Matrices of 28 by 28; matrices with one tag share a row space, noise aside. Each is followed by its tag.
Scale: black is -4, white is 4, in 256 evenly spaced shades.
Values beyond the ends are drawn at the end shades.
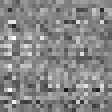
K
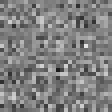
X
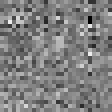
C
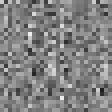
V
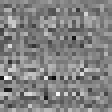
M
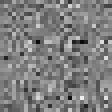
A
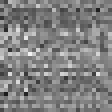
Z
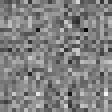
A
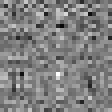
C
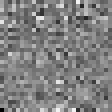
X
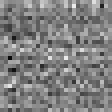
K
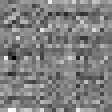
K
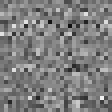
A
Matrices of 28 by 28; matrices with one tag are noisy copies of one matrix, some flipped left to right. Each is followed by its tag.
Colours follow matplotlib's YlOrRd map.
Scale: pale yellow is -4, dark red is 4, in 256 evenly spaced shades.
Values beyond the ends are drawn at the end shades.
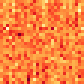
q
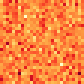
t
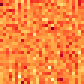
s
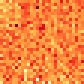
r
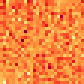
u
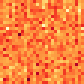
q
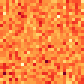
t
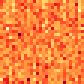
q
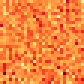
t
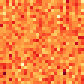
t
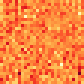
t
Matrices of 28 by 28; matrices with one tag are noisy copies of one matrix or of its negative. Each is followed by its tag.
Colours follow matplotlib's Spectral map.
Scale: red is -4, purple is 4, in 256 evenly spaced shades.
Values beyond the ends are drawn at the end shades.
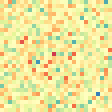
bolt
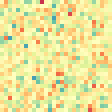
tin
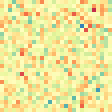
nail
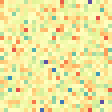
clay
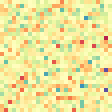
nail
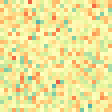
tin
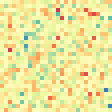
bolt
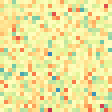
clay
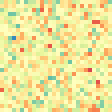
tin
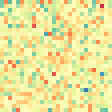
tin
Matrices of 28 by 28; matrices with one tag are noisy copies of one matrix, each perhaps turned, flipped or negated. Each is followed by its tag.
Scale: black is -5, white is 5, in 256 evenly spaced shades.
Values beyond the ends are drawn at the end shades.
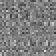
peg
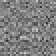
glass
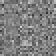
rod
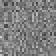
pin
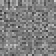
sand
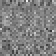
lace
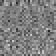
lace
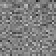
pin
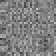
sand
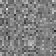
rod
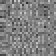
sand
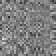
lace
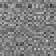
pin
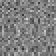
glass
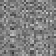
peg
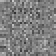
sand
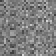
peg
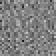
glass
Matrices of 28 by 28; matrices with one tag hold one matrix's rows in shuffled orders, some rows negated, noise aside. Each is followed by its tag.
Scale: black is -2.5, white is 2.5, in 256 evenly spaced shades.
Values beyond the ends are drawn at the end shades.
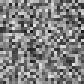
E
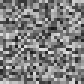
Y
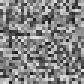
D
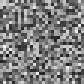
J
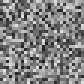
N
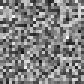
J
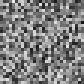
N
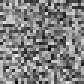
Y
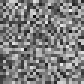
E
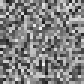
N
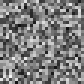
J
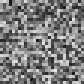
D
